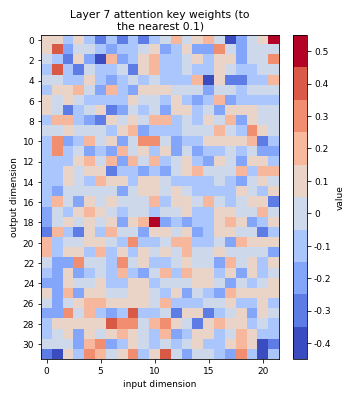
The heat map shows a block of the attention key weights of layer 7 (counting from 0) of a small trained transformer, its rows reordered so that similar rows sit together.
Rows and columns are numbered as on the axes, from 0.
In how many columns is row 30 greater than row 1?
10
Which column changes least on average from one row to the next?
0
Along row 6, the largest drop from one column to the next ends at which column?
17
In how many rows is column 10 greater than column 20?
18
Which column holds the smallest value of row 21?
21
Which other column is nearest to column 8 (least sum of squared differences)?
4
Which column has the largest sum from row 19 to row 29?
8
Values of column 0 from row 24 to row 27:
-0.2 0.1 0 -0.2
